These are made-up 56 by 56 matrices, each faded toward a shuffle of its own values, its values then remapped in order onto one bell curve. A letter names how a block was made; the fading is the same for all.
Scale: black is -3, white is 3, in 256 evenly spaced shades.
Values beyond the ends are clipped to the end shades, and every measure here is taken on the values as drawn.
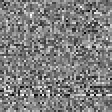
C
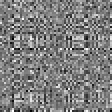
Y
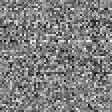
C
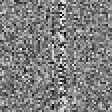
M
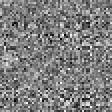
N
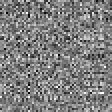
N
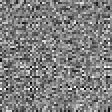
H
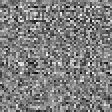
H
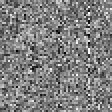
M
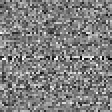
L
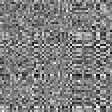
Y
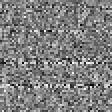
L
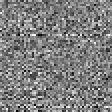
H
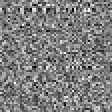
H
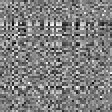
Y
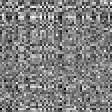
Y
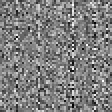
M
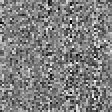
M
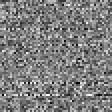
L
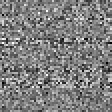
C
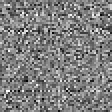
C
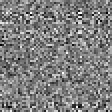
H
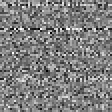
L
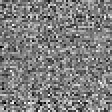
C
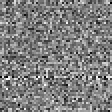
C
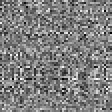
H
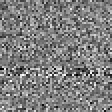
C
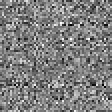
H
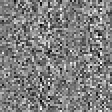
M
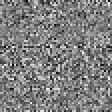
C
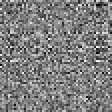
H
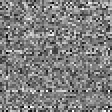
C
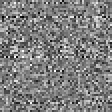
C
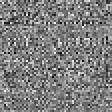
N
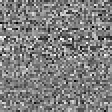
L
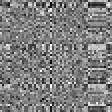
Y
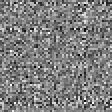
C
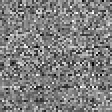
C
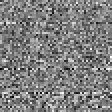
L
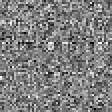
N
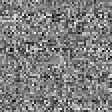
L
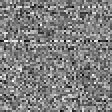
C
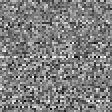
L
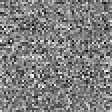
C
